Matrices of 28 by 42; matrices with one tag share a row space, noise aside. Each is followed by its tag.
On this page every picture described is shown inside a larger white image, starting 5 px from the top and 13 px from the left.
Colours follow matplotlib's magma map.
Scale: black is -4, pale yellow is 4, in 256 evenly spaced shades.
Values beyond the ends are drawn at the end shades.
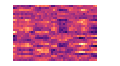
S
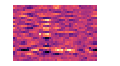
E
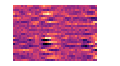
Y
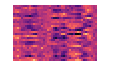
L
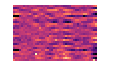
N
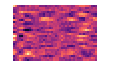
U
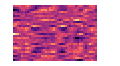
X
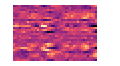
Y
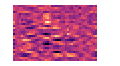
E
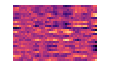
N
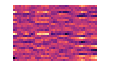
S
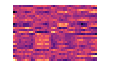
S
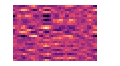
E
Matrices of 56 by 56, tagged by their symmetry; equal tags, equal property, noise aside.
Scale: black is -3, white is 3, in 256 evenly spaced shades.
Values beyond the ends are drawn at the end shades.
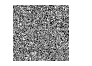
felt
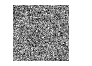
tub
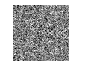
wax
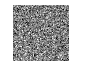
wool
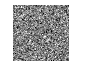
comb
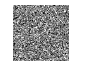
wool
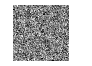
felt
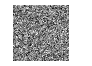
wool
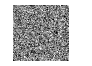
felt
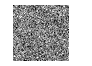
comb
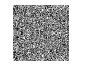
wax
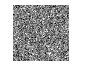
wool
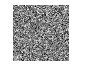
comb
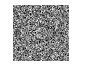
wax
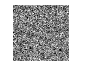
wool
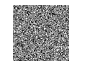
comb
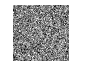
wool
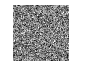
felt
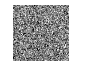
wool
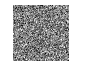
wool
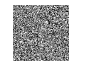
felt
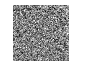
tub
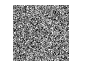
wax
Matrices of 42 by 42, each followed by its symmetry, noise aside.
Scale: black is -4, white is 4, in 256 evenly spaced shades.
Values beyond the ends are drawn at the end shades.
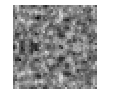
mirrored top to bottom.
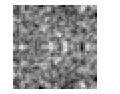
mirrored top to bottom.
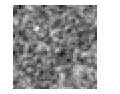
symmetric.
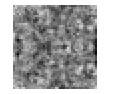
mirrored top to bottom.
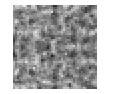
mirrored top to bottom.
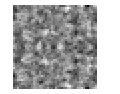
mirrored top to bottom.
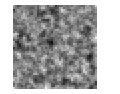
symmetric.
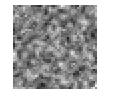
symmetric.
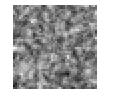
no symmetry.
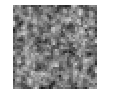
same after a half turn.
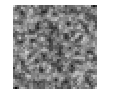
same after a half turn.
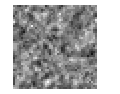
no symmetry.
